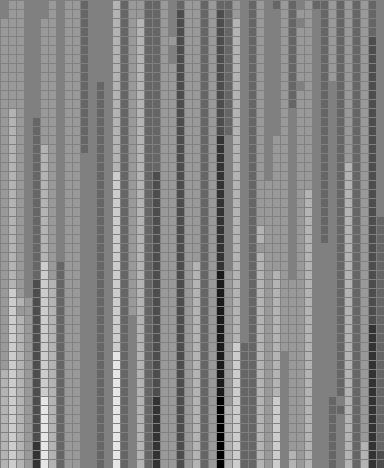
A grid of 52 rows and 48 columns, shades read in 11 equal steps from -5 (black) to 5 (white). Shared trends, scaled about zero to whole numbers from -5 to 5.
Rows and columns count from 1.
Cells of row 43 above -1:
33
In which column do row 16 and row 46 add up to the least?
28
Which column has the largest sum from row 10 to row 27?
15
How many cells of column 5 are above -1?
13
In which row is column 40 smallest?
1
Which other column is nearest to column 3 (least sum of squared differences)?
7
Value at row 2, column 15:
2
